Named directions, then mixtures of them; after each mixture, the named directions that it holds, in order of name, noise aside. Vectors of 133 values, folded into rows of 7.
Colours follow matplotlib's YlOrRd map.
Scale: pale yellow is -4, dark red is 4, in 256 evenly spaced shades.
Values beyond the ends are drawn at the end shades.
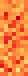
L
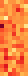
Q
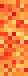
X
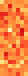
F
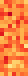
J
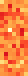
F.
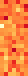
Q.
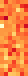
Q.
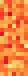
J.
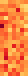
F, Q.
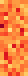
F, Q.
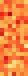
J.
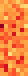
L, Q.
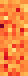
F, Q.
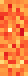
F.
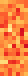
F, J.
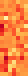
J, Q.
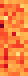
Q, X.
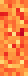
F, X.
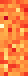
F, Q.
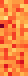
J, Q.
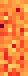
F, Q.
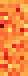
F, Q.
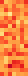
J.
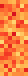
X.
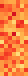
X.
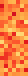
X.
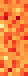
L, Q.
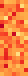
Q, X.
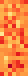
J, X.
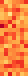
J, Q.
